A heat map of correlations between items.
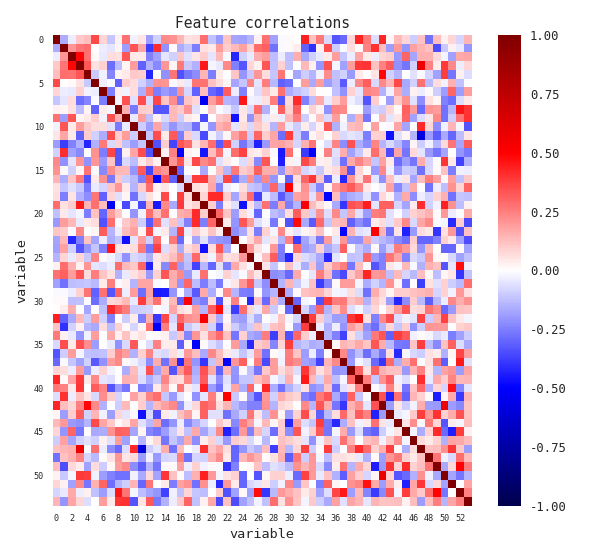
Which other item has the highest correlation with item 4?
42
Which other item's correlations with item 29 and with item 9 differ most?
7
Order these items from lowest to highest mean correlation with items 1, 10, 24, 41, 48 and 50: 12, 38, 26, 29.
12, 26, 29, 38
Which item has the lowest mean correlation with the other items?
23
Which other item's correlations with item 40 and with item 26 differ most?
52
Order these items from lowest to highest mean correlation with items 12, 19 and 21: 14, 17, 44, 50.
44, 17, 14, 50
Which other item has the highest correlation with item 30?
17
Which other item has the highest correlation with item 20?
18
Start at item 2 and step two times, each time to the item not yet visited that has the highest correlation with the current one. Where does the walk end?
47
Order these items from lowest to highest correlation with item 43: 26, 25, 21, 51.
21, 26, 51, 25
